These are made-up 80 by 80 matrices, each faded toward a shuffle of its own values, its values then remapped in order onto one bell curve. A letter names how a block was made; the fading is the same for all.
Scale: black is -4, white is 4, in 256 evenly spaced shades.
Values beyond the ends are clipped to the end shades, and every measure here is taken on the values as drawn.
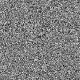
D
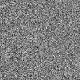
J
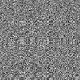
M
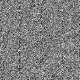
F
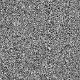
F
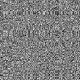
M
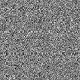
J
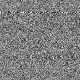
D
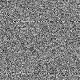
D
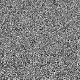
D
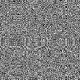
M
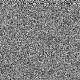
D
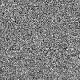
D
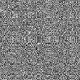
M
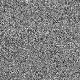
D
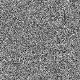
F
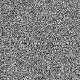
J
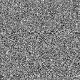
D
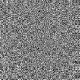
M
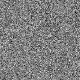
F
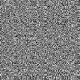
M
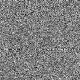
D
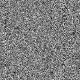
F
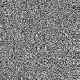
J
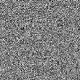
J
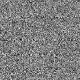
D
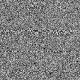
D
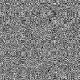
M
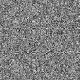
J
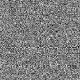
J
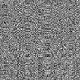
M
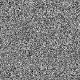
D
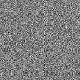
M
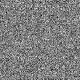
D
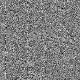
F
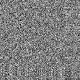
J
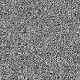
J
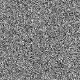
F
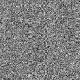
J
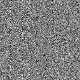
F
